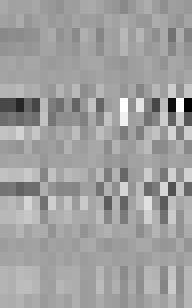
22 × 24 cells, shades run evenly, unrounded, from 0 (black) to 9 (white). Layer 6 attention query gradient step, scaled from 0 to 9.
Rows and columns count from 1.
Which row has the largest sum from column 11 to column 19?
8
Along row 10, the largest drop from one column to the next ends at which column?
23
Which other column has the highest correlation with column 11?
7
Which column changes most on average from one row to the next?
22
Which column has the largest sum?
19
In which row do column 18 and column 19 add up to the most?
15
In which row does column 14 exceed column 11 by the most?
9
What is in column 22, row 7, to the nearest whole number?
7
